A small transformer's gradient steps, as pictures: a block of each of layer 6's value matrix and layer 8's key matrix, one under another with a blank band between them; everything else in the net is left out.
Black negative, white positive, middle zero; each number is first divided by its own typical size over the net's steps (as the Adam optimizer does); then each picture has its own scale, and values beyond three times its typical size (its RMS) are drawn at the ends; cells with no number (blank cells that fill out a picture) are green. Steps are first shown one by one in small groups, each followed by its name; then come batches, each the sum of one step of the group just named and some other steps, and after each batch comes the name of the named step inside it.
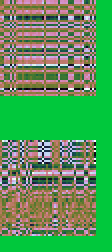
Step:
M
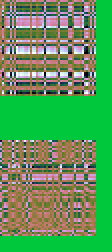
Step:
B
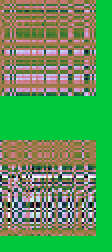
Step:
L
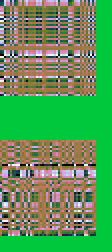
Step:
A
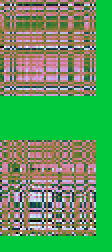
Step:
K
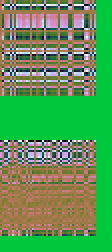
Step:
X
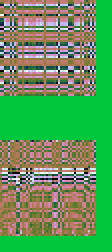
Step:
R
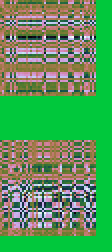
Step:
B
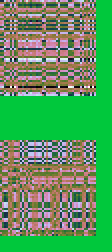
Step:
K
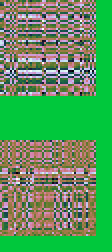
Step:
R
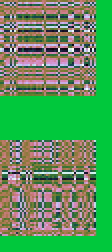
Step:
M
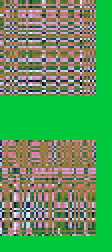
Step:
R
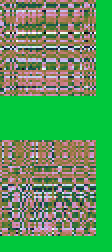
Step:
K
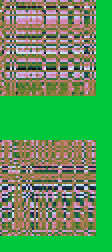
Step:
B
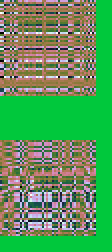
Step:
K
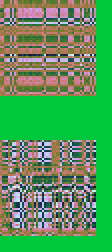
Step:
M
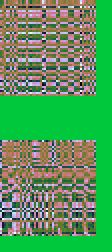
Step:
M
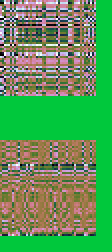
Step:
A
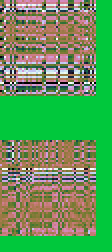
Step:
R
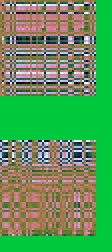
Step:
X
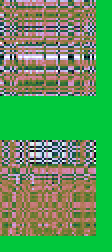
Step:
R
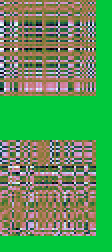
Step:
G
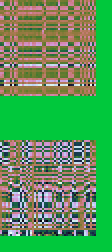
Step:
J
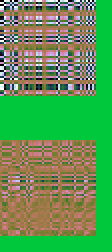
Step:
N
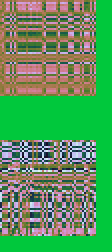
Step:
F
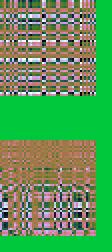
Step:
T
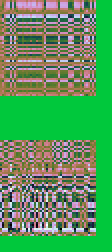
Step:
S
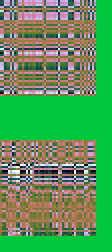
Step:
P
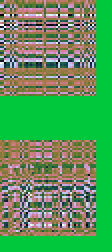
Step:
G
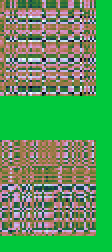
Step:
T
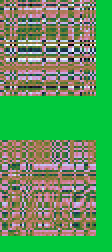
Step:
T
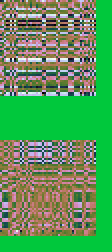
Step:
T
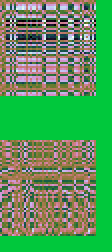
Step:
F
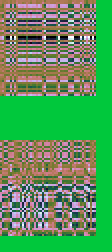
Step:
S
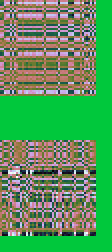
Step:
P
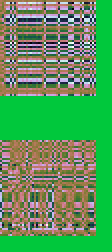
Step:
S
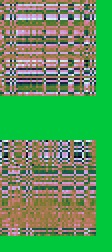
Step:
P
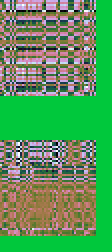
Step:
P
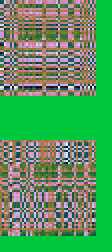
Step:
J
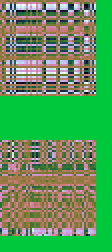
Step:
F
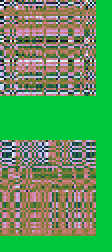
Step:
N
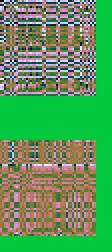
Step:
N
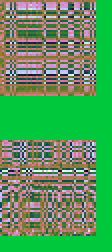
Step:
F
